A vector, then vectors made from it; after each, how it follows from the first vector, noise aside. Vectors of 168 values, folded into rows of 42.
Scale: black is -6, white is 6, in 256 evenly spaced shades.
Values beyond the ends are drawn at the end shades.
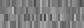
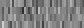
reversed, negated.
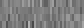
wrapped around, partly zeroed.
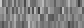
wrapped around.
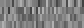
reversed, negated.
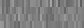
wrapped around, negated, shrunk.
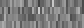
reversed, negated.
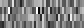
reversed, scaled up.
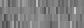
wrapped around, partly zeroed.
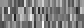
reversed, scaled up.
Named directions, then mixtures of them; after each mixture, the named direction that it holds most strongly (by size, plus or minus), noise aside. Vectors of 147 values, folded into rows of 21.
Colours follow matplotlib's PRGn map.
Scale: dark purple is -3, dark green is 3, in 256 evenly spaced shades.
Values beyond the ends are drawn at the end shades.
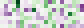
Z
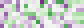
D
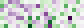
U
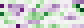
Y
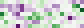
Y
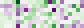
Z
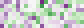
D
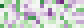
D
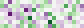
U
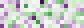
D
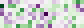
Y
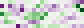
Y
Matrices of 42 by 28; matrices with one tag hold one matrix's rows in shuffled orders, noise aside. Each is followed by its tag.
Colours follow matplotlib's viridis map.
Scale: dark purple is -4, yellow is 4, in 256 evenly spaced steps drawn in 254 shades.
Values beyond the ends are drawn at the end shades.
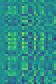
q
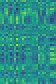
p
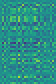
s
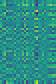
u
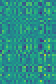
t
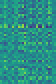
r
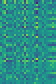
u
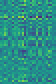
r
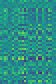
r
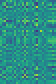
u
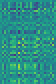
s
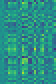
q
